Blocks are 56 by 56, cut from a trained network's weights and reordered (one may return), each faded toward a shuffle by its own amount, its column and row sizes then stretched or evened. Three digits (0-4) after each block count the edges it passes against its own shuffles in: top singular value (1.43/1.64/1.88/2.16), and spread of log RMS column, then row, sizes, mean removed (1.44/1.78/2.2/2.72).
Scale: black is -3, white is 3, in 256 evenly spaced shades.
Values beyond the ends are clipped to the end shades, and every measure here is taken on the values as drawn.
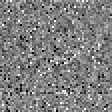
0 0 0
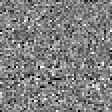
1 1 2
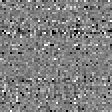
0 1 4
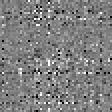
1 3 3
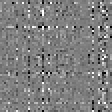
3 4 3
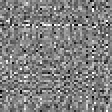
3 2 2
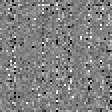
0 3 1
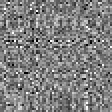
3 2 1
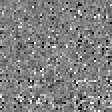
0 2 2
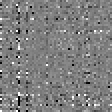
2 3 3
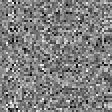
3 2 0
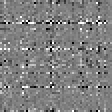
4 3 4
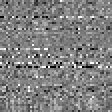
2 1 4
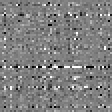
3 2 4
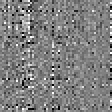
2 4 2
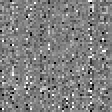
0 4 0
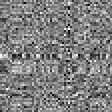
4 0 1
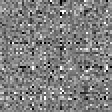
2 3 3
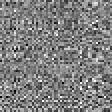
4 0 3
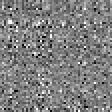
1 3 3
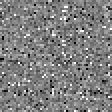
0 1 1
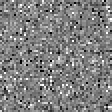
1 1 0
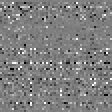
1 1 4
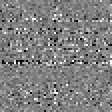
2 0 4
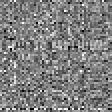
3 1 2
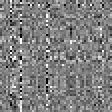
4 3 2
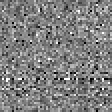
3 0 2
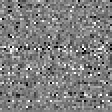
0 1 4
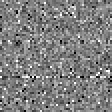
2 1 1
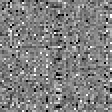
2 3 0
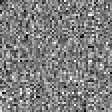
2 0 0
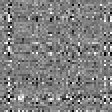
4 3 3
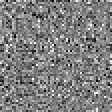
2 0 1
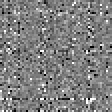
2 3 1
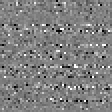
0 0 4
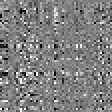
4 4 3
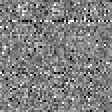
3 1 1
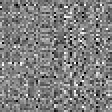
3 3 2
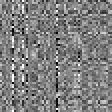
4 4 0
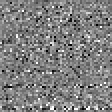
1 0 3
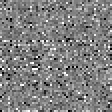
2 0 2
